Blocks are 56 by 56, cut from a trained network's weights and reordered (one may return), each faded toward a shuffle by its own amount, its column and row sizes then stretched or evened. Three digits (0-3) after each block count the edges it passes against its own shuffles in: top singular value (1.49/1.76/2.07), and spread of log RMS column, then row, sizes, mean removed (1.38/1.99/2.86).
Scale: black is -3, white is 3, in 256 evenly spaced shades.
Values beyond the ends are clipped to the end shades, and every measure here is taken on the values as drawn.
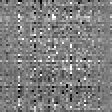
2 3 0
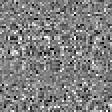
2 0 2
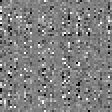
0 3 1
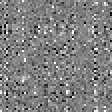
3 2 1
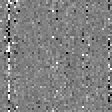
2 2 0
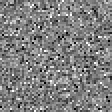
0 0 0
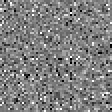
1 1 1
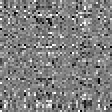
3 2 2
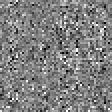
0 2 1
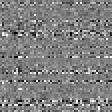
3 1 3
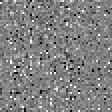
0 2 1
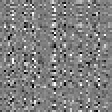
3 3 1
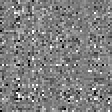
0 2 2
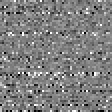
1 0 3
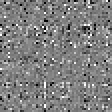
1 2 2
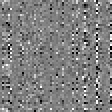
3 3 1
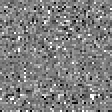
0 0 2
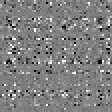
2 2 3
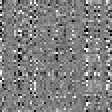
3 3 1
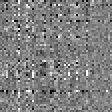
2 2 2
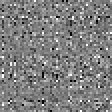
0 2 2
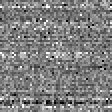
2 0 2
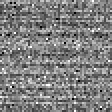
2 0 0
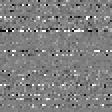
1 0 3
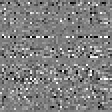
2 0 3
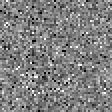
0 0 0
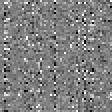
2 2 1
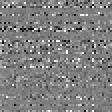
1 0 3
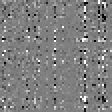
2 3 2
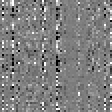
3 3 1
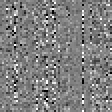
2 3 0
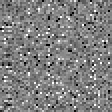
2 1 0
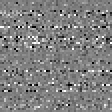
0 0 3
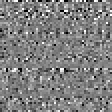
3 0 3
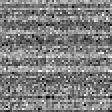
3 0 0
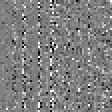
2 3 0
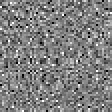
3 1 0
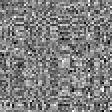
3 0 1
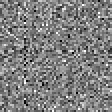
2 0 0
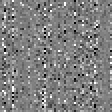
0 3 0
